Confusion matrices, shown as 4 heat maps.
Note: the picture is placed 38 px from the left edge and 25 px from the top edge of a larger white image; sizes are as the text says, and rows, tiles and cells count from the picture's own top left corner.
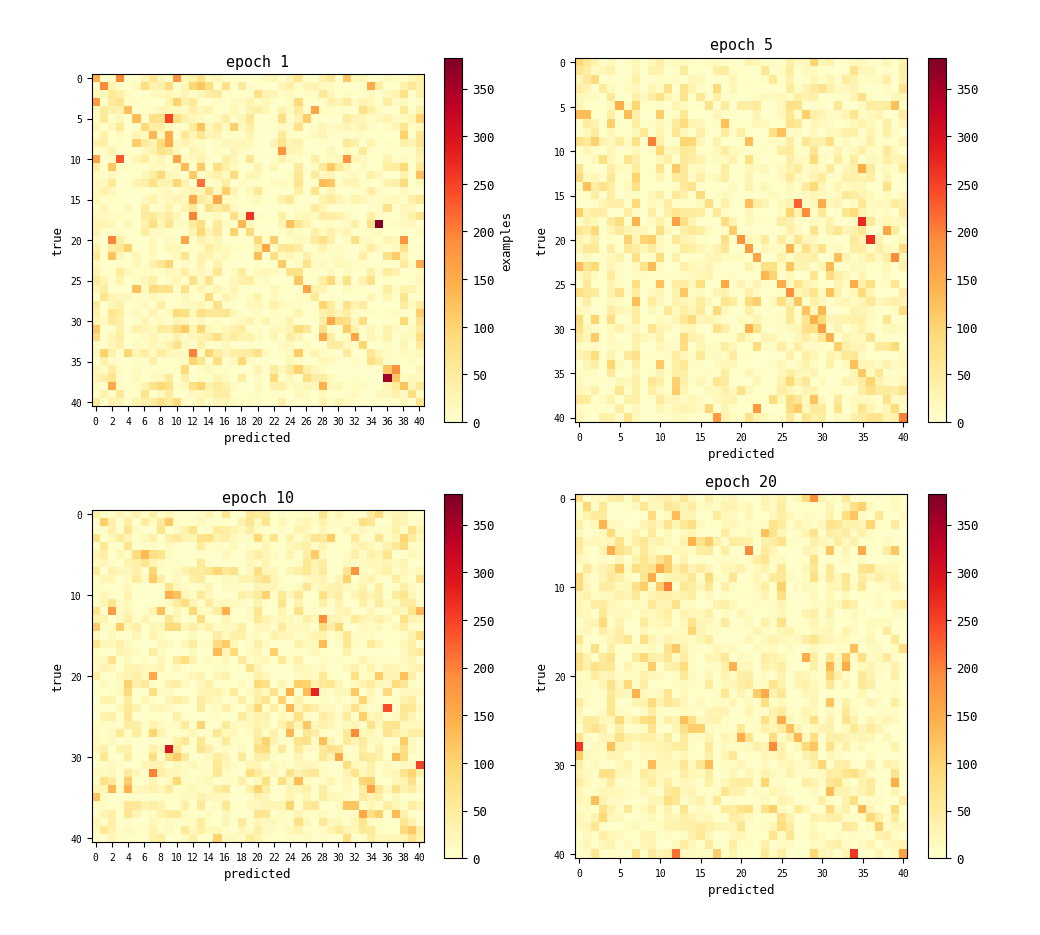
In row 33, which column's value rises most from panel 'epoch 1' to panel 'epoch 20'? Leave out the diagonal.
31
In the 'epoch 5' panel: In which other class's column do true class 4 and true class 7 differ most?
18
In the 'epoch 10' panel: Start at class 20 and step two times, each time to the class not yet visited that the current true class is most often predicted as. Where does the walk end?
32
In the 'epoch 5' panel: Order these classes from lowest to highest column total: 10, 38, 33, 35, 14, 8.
8, 33, 14, 38, 10, 35
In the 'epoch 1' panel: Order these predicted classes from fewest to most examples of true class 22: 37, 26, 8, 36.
8, 26, 36, 37
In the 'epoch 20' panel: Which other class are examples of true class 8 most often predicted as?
10
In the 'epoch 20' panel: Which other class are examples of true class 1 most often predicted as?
35
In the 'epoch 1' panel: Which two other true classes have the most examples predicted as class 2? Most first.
20, 38
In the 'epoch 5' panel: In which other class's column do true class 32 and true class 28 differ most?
30
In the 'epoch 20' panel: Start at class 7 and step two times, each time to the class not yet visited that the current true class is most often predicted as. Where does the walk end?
25
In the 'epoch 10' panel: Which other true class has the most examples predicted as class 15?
17
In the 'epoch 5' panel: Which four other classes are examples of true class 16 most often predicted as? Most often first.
27, 30, 21, 7
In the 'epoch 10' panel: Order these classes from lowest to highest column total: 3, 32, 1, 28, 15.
3, 1, 15, 32, 28
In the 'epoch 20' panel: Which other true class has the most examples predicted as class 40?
17
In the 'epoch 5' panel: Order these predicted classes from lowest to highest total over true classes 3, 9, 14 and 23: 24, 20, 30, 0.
20, 24, 30, 0
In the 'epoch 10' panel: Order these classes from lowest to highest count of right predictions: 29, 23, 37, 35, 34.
35, 29, 23, 37, 34
